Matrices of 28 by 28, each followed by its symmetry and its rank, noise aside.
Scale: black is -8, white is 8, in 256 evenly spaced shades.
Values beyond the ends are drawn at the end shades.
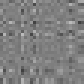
antisymmetric, rank two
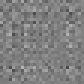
symmetric, rank two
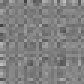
symmetric, rank two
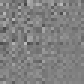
no symmetry, rank four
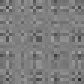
symmetric, rank two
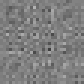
symmetric, rank four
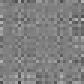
antisymmetric, rank two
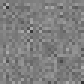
symmetric, rank four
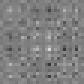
symmetric, rank two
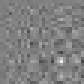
no symmetry, rank three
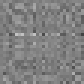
no symmetry, rank three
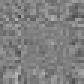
antisymmetric, rank four
